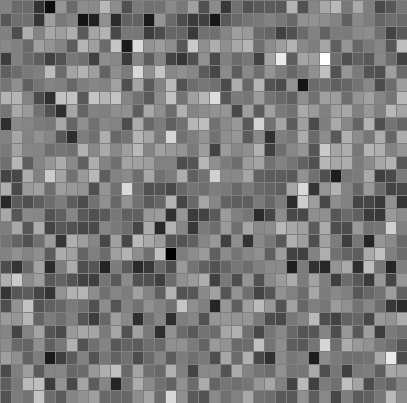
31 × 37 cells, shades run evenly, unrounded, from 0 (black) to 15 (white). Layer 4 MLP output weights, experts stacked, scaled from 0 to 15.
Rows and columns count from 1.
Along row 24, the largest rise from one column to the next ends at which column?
21
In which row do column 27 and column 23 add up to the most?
4
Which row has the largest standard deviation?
5
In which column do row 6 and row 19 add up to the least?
34
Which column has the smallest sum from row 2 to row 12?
12
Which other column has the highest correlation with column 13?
8
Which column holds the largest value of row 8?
20
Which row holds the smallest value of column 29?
28
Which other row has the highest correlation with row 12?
11
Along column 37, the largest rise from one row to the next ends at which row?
25
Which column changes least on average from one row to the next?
33
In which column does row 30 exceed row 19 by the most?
32
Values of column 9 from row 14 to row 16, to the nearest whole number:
11 5 7
